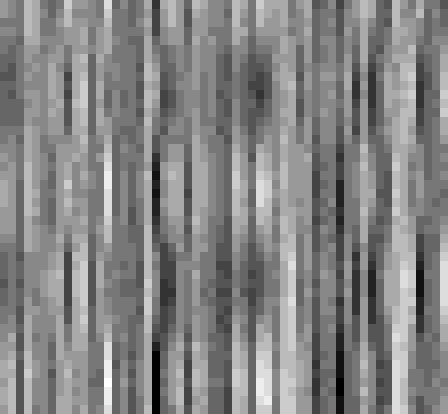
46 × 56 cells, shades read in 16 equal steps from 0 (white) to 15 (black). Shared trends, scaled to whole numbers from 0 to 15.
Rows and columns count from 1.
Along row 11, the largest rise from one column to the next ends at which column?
53
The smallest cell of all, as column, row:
14, 43
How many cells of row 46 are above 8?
19
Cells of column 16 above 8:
6
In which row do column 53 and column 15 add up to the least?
2
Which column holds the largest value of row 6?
48
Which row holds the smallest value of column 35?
1
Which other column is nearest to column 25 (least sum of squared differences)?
46
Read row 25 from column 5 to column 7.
7 8 9
